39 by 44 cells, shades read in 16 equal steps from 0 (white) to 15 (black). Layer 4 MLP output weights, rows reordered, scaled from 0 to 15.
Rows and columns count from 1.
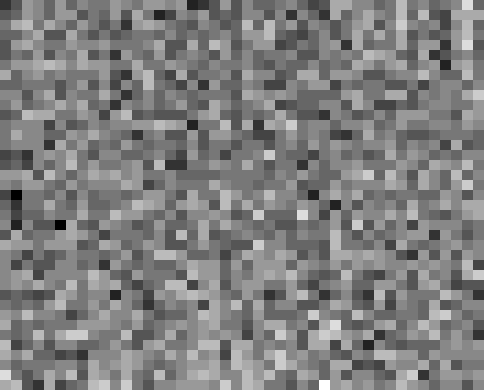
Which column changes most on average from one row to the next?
25
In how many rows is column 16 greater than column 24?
23
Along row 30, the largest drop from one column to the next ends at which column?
35
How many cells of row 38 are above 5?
30
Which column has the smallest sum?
43
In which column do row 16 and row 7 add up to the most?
41
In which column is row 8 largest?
12
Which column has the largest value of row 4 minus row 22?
28
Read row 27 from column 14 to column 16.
8 9 9
